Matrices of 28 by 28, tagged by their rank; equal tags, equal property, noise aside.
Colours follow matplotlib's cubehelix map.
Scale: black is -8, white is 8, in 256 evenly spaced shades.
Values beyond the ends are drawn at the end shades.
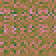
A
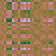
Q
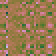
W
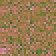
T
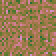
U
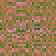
A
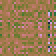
W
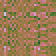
A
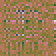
W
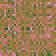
U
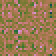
A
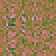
U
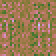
A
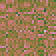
T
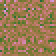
U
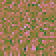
T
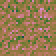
T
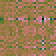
W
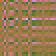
Q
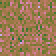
T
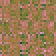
A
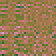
W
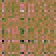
Q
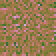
T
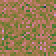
T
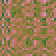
W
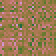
A
